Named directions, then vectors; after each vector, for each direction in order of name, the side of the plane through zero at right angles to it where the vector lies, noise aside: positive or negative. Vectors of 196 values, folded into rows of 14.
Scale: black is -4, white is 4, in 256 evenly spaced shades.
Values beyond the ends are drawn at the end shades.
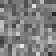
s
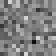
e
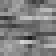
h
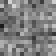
positive, positive, negative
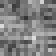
negative, negative, positive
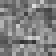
positive, negative, positive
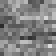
positive, positive, negative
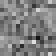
negative, positive, negative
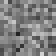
negative, negative, negative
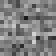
negative, negative, negative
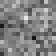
positive, positive, negative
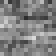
negative, negative, positive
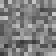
positive, negative, negative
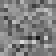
negative, positive, negative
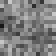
positive, positive, negative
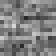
negative, negative, negative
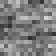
positive, positive, negative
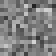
negative, positive, negative
